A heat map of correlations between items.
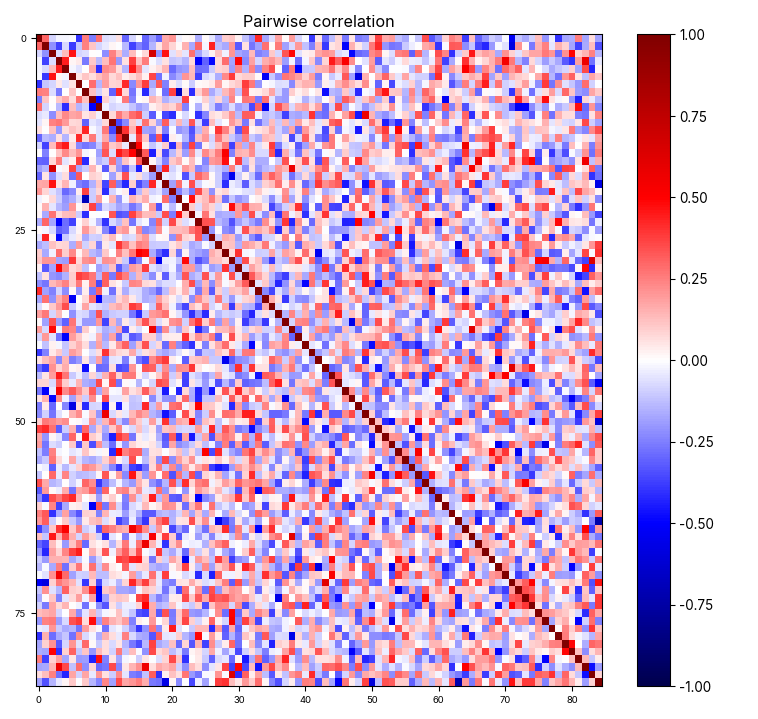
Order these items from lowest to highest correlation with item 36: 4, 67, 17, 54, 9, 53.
54, 67, 4, 53, 17, 9
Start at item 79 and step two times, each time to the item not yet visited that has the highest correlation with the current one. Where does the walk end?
2
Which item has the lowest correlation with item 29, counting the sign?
18
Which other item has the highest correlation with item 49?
10
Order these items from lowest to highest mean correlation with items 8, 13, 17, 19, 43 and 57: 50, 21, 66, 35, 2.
35, 66, 21, 50, 2
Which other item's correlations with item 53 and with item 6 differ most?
76
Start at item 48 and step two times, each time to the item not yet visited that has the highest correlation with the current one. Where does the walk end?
78
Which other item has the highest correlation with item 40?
74
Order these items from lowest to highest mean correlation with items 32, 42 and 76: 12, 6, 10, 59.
12, 10, 6, 59
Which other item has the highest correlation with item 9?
81
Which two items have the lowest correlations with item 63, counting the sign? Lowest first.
84, 27
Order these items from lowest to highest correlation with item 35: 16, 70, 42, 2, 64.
16, 2, 70, 42, 64
